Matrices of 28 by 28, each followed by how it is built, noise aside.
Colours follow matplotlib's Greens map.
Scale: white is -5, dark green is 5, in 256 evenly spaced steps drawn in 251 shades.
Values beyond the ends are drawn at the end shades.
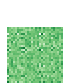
low rank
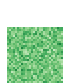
blocks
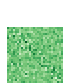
banded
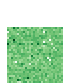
sparse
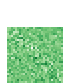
banded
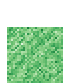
Hankel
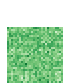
blocks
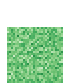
blocks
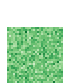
noise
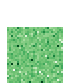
sparse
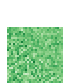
lower triangular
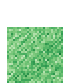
Hankel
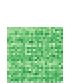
blocks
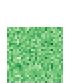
low rank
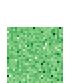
sparse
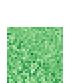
lower triangular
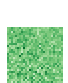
lower triangular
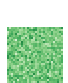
noise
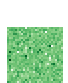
sparse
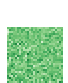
lower triangular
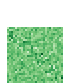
banded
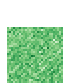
Hankel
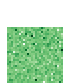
sparse
